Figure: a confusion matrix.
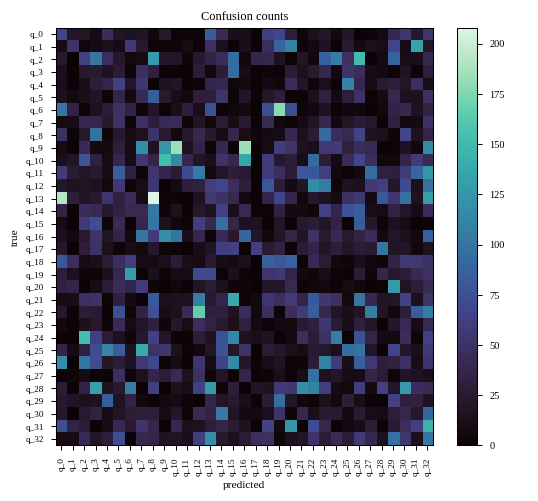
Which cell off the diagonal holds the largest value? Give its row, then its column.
q_13, q_8
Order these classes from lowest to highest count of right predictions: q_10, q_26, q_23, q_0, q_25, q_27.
q_27, q_23, q_0, q_26, q_25, q_10
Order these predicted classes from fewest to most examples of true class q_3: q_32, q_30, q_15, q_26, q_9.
q_9, q_30, q_32, q_26, q_15
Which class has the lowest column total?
q_17
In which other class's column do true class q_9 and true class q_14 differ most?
q_10
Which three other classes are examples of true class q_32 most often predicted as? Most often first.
q_13, q_29, q_5
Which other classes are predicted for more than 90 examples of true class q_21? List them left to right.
q_12, q_15, q_26
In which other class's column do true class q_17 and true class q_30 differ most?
q_28
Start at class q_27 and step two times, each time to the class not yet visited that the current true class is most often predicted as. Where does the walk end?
q_12
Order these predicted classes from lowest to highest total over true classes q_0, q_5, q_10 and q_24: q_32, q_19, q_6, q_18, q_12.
q_6, q_12, q_19, q_18, q_32
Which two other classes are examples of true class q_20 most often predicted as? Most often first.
q_29, q_7
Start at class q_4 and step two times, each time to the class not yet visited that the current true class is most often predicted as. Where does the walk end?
q_7
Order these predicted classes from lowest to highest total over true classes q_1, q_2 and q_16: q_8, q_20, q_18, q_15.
q_18, q_15, q_20, q_8
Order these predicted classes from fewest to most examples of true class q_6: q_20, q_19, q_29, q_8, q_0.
q_8, q_29, q_20, q_0, q_19
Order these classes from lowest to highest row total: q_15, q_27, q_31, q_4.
q_27, q_4, q_15, q_31
